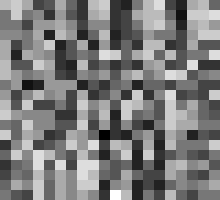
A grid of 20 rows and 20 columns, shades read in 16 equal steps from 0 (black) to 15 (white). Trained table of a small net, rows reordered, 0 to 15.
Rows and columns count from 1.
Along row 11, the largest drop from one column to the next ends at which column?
4
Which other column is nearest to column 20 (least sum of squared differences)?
19
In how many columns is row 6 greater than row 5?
11
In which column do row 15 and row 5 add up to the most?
14
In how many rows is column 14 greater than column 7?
11
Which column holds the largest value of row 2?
20
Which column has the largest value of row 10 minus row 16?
13
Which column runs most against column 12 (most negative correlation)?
15
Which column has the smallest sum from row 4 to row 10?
9
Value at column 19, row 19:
8
